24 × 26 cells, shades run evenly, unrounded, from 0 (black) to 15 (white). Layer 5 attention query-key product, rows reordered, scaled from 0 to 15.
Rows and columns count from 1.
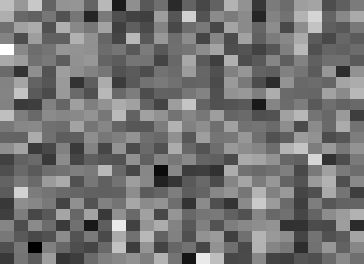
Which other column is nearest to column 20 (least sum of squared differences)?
18
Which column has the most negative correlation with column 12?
24
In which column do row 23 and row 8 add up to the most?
26
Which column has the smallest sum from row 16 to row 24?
22
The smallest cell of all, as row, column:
23, 3
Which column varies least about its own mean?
4
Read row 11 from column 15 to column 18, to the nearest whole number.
7 9 6 6
